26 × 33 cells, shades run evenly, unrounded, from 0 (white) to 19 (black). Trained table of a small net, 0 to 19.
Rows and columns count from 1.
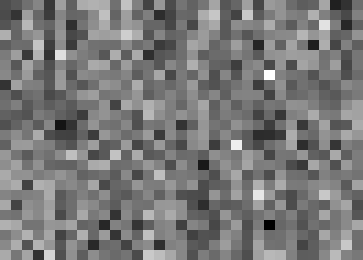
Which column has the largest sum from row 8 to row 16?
24
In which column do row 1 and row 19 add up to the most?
32
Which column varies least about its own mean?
21
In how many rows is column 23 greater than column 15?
12
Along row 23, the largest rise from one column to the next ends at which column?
25
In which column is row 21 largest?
19
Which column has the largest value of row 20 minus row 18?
15
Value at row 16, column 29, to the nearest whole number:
12
